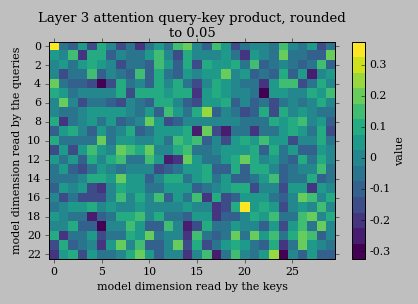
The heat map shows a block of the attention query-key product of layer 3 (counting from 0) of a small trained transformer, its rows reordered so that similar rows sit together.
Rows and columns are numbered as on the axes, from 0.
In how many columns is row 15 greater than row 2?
13
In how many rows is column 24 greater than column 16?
7
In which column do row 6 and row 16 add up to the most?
11
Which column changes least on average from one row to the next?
8
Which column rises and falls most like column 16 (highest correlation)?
12
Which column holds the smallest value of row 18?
4
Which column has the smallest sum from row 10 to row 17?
24
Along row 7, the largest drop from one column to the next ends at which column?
17
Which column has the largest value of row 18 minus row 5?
22
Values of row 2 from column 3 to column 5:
0.05 0.1 0.05
